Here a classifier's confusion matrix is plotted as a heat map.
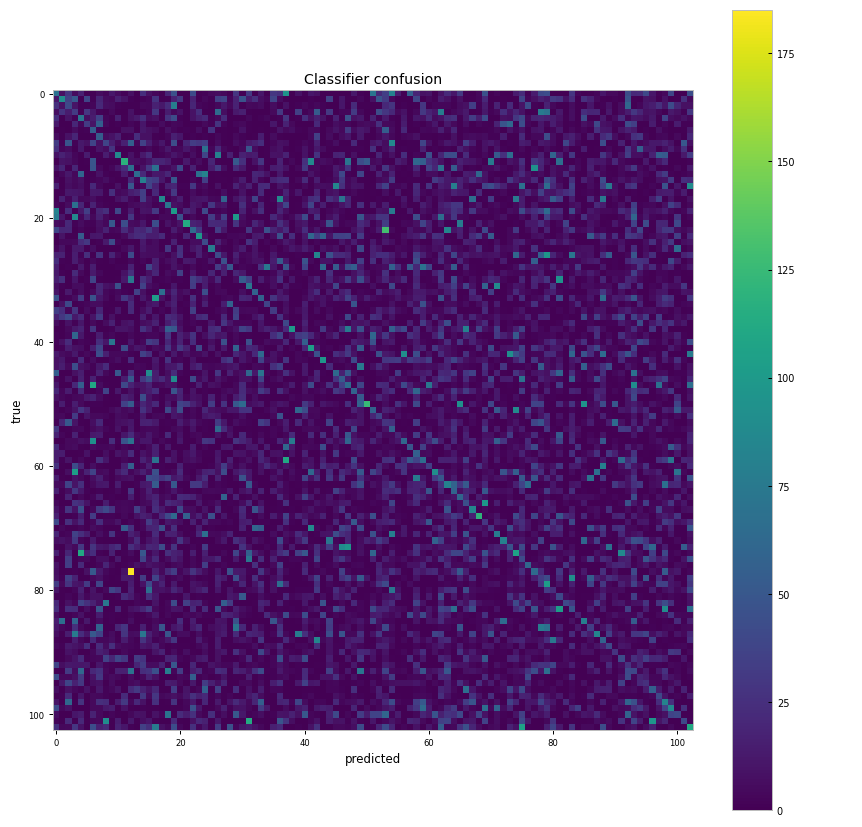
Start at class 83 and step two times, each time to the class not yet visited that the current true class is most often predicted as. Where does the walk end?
30
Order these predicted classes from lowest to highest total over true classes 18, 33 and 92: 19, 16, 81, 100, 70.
70, 100, 81, 19, 16
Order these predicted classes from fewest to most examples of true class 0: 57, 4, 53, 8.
8, 4, 53, 57
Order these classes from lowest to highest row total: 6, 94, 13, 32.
6, 94, 32, 13
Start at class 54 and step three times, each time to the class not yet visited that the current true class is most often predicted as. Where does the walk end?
36
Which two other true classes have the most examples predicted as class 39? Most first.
87, 51
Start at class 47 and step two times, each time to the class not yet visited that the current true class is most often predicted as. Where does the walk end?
53
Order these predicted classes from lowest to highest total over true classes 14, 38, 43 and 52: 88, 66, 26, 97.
97, 26, 88, 66
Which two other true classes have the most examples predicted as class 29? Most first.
20, 86
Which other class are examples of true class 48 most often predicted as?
58
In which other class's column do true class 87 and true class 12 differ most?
77
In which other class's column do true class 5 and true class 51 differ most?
74
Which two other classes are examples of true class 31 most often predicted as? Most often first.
71, 69
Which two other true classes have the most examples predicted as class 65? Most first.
50, 21
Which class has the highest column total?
93
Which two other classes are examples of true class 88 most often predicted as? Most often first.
42, 80
